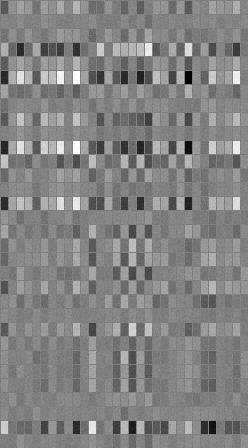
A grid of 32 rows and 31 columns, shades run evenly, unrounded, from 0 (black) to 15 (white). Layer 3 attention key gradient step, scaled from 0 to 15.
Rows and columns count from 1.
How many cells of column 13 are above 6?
28
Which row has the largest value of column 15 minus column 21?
4
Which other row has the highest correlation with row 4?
7
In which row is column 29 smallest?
31
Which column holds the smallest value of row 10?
19
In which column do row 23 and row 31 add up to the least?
27
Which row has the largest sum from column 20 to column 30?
11
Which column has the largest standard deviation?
10
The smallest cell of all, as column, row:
24, 6
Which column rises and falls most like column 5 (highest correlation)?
13
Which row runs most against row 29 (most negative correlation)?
32
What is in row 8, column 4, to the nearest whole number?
8
